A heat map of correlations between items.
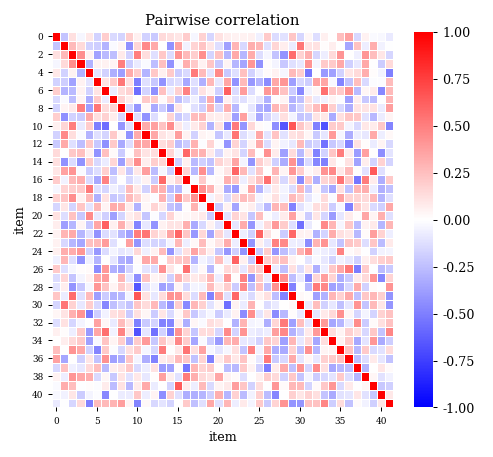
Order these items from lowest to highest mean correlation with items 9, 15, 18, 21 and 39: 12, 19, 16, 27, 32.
12, 19, 32, 16, 27
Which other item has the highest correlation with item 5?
8
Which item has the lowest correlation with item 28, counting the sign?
10
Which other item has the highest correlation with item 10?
29
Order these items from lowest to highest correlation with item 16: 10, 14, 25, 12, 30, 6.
30, 12, 10, 14, 25, 6
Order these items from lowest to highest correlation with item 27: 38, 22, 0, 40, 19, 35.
40, 35, 0, 22, 38, 19
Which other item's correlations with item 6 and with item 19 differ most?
36
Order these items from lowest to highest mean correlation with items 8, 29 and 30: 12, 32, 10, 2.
12, 32, 10, 2
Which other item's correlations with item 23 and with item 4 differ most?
33
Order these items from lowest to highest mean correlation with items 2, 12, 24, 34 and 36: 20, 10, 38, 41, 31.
41, 20, 38, 31, 10
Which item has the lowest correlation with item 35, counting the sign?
5
